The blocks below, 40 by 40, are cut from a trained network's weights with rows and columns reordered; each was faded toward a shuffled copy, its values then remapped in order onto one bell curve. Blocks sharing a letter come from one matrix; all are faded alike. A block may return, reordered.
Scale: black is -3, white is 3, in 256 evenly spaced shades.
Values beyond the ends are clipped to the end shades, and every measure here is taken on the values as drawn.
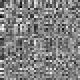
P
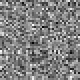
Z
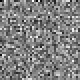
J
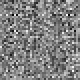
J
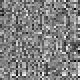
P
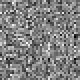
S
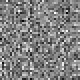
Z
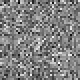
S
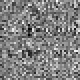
S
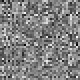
P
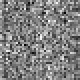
J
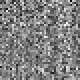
J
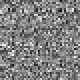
S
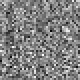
J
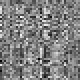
P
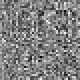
Z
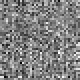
J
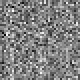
J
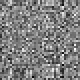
Z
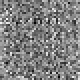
J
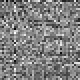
S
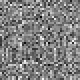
Z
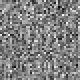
J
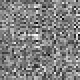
P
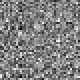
Z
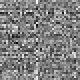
S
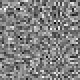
Z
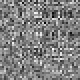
P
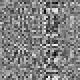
P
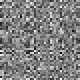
P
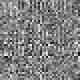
P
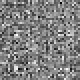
J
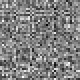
Z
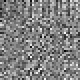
Z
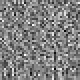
Z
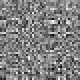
P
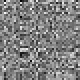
P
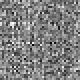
J
